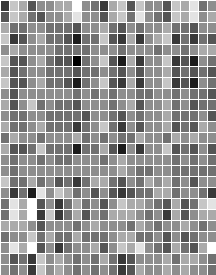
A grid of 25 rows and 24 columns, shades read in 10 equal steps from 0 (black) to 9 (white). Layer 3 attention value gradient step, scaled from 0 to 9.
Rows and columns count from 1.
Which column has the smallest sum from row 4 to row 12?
9
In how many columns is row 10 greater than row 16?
6
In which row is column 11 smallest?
18
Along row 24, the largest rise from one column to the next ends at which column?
5
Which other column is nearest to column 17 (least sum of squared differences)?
11
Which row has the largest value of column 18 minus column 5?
20
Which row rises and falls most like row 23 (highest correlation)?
19
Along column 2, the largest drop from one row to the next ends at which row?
24
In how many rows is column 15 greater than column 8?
16
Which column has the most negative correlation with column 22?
1
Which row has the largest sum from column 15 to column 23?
2
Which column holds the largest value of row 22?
4
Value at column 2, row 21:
6
